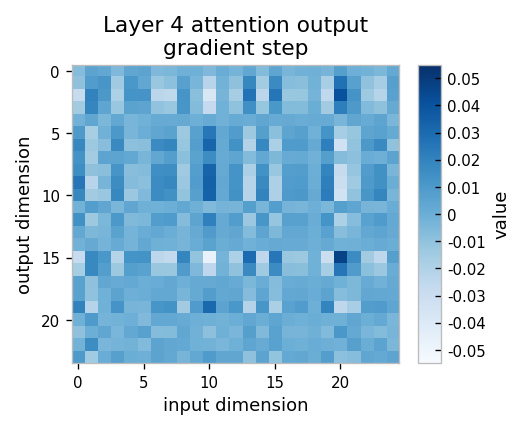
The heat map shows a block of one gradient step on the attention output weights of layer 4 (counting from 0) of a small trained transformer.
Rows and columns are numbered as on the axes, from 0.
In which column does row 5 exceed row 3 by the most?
10
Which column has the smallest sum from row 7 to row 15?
20
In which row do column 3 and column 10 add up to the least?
15
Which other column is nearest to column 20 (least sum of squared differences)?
13
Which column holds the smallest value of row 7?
1
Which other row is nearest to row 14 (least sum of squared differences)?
4
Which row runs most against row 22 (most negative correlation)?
17
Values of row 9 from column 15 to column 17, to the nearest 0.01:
-0.02 0.01 0.01
